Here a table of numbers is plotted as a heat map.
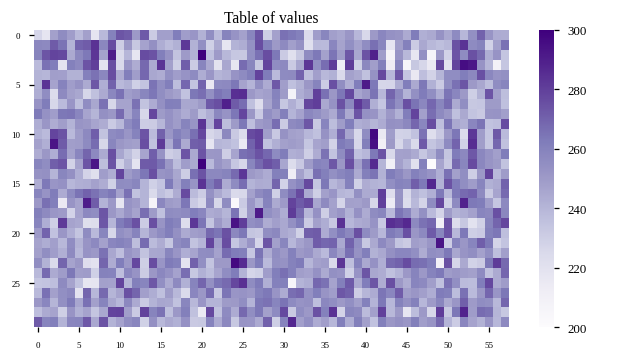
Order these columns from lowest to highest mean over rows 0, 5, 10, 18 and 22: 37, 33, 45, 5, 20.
33, 5, 45, 37, 20
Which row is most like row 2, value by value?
13
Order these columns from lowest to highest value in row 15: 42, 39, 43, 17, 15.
39, 15, 42, 17, 43
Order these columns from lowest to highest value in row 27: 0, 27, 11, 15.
15, 0, 11, 27
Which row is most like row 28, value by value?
21
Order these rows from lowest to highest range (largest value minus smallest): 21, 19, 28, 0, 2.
0, 21, 28, 19, 2
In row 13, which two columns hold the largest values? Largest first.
20, 7
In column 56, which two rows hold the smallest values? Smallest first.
3, 21
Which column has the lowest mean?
43
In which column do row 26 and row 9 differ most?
22
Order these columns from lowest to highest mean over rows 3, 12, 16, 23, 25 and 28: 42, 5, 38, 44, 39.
39, 5, 44, 38, 42
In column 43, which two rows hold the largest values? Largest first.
19, 25
